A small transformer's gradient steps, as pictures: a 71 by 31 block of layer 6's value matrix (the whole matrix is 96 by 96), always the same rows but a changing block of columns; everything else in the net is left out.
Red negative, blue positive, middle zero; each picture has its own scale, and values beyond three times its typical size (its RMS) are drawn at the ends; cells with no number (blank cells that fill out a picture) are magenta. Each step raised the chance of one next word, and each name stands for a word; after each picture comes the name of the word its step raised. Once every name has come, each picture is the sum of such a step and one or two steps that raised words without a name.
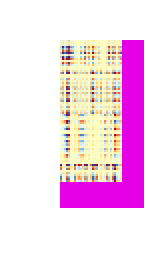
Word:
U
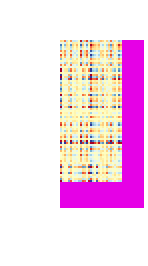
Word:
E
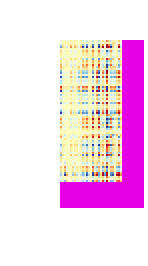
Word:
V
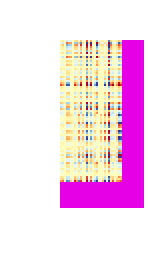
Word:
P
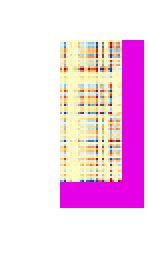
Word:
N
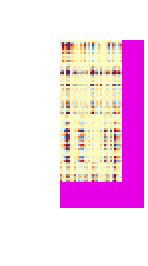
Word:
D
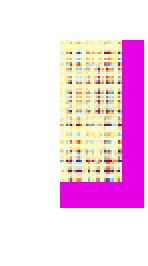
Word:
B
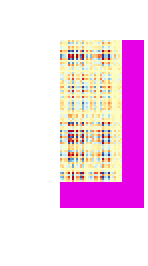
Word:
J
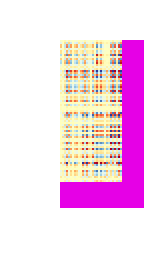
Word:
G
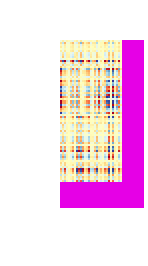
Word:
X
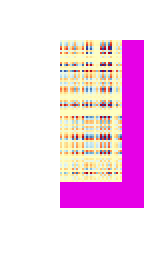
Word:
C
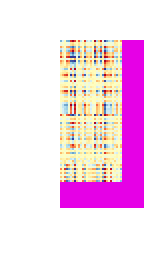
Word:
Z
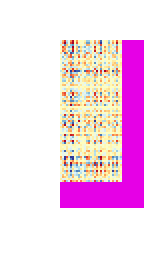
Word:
G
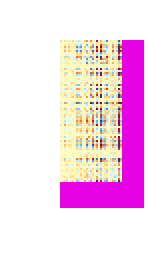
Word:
D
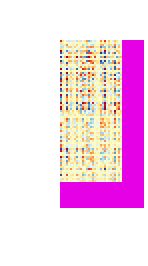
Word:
Z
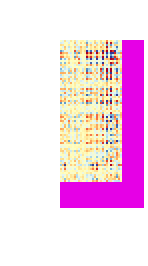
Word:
U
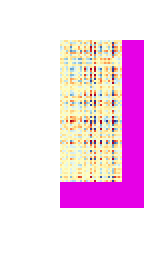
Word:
J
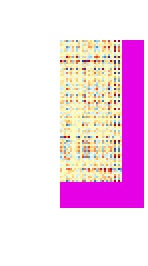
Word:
X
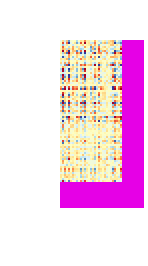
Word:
C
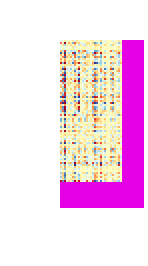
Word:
G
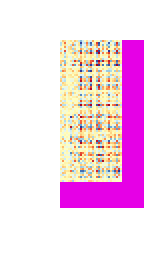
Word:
C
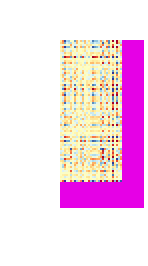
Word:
N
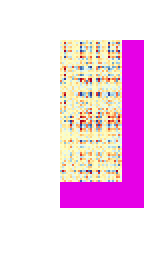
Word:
B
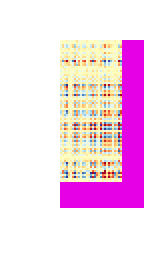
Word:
V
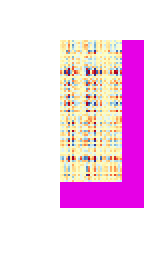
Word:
D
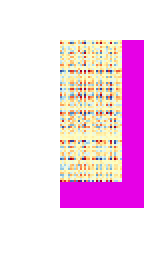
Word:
N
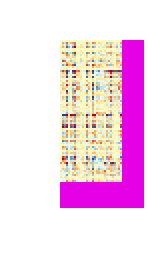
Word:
G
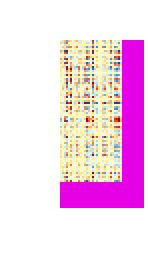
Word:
V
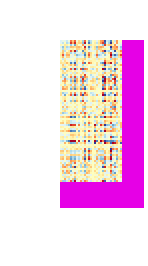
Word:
E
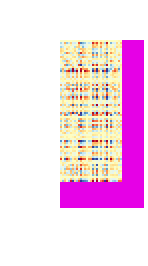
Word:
N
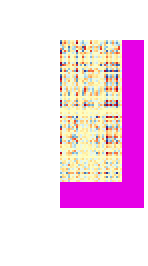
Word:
C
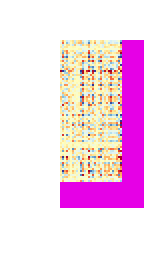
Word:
G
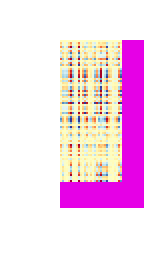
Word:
V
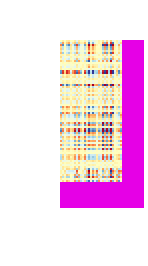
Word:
D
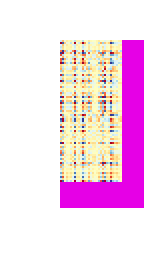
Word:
G
